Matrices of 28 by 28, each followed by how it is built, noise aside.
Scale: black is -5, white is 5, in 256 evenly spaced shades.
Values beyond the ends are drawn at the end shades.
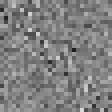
block diagonal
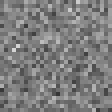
repeating columns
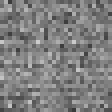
blocks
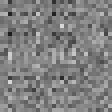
low rank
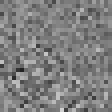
lower triangular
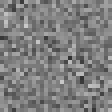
block diagonal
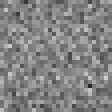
repeating columns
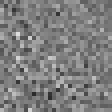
lower triangular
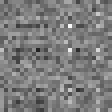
low rank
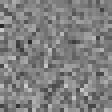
lower triangular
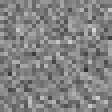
repeating columns
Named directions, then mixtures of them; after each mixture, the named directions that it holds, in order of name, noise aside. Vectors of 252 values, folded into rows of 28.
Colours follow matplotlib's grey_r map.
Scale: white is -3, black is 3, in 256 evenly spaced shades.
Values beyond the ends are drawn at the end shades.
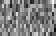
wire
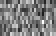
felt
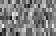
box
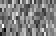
box, felt.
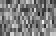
felt.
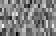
box.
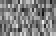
felt.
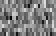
box, felt.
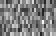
felt.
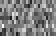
box.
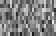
felt, wire.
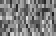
felt, wire.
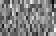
wire.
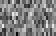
box.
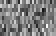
box, felt.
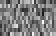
felt.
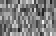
felt.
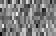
box, felt.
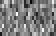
box, wire.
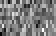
box, felt.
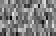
box, felt.
